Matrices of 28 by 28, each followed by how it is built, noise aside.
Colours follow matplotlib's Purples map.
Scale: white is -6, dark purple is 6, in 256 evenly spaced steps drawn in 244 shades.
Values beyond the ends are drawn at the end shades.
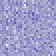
uneven columns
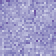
smooth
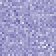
banded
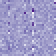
uneven columns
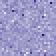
sparse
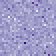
sparse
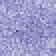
smooth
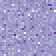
sparse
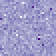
sparse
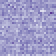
blocks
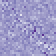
banded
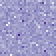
sparse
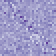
banded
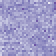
smooth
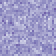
blocks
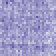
blocks
